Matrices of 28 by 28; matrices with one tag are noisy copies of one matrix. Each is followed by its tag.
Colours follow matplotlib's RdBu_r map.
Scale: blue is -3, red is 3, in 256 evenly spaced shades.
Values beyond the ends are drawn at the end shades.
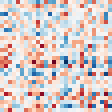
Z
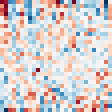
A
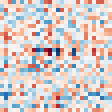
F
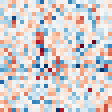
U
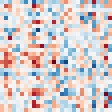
Z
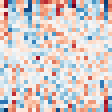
A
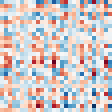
Z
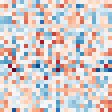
U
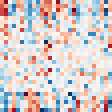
A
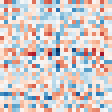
F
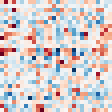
F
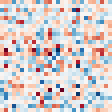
F
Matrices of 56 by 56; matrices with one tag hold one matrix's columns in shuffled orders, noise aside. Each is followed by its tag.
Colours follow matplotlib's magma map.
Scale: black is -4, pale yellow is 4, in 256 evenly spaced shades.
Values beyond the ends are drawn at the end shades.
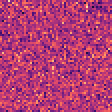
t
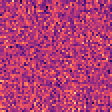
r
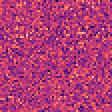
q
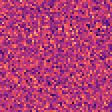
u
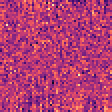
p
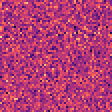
q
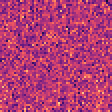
r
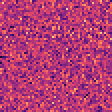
q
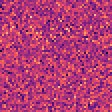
u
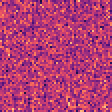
r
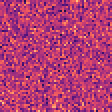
r
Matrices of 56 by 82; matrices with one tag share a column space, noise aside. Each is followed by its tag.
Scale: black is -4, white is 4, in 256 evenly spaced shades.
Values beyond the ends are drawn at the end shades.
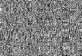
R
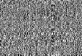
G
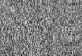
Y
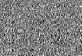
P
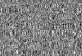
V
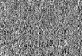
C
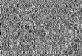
V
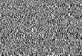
P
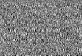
P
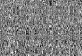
C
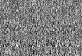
C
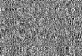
R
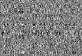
V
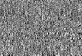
G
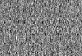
Y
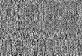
G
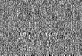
G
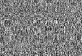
Y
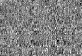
C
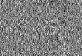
Y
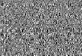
P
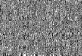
G
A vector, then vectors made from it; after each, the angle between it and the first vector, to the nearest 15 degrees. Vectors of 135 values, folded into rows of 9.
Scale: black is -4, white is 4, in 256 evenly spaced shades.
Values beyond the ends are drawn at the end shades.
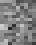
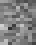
15 degrees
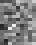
165 degrees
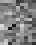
15 degrees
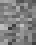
15 degrees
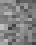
15 degrees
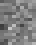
165 degrees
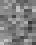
60 degrees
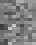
165 degrees
